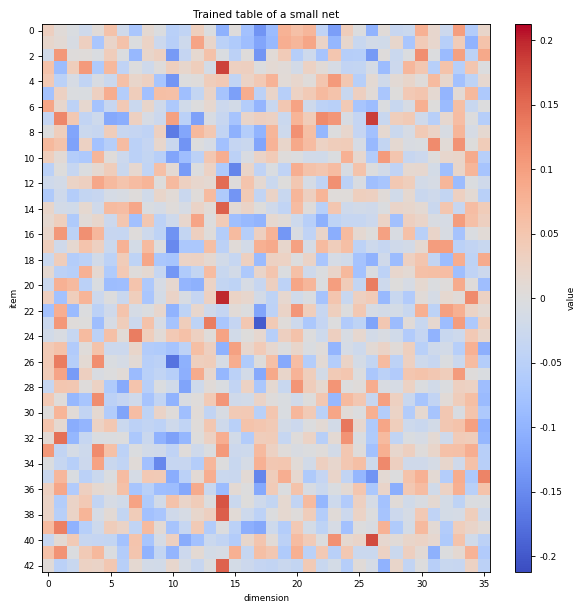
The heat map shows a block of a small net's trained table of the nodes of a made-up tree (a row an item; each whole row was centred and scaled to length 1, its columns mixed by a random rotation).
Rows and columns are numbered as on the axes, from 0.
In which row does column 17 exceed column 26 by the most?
33
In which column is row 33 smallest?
26
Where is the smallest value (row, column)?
23, 17
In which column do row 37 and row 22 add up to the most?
14
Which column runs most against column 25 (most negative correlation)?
8
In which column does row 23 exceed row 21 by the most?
1
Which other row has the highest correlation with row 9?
27
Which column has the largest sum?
20
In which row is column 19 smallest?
16
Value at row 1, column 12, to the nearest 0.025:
0.1
